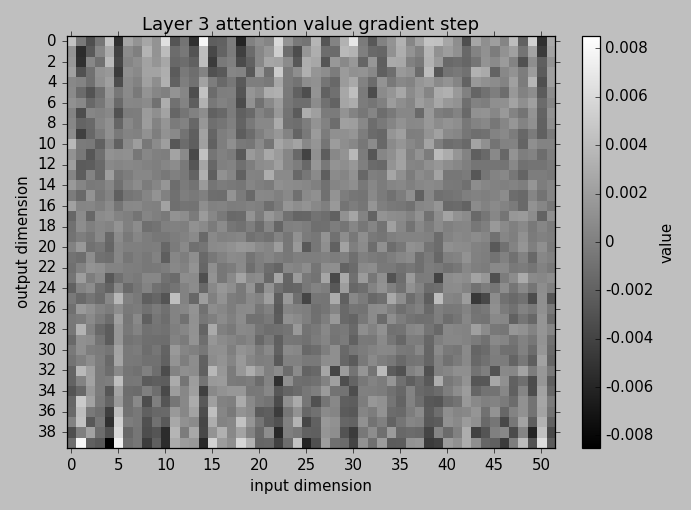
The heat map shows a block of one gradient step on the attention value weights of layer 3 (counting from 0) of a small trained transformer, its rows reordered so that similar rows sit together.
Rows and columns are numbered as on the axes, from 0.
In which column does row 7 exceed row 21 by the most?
10
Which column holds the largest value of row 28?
1
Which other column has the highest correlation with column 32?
2
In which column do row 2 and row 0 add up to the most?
14
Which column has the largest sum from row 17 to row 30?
5
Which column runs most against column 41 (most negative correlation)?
32
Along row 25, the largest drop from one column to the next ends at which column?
43
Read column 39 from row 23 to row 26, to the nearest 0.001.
-0.004 -0.001 0.004 0
